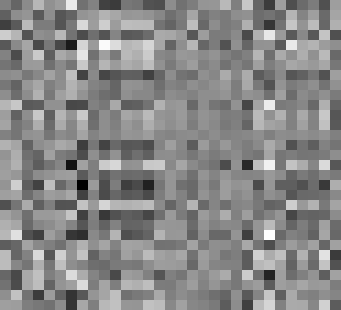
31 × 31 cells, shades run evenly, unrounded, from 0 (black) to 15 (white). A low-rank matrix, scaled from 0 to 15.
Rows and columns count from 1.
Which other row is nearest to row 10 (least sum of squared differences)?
9
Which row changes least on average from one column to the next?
14
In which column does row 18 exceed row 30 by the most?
7
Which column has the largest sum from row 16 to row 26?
25
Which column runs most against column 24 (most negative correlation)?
31
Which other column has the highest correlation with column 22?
2
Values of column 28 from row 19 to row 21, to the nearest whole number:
5 6 9
